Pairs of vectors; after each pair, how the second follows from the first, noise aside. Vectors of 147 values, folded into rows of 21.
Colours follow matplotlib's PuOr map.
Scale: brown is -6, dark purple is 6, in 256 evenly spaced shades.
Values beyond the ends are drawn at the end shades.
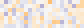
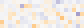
reversed, partly zeroed.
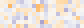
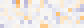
wrapped around, partly zeroed.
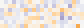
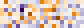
reversed, scaled up.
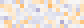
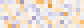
copied.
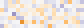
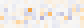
wrapped around, partly zeroed.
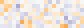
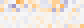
reversed, partly zeroed.
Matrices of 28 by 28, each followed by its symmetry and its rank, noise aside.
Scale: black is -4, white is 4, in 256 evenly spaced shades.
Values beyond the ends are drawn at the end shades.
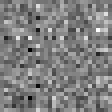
antisymmetric, rank four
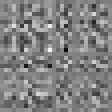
no symmetry, rank three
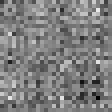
symmetric, rank three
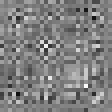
symmetric, rank three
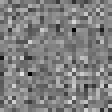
symmetric, rank four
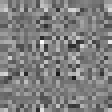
no symmetry, rank four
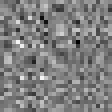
antisymmetric, rank four
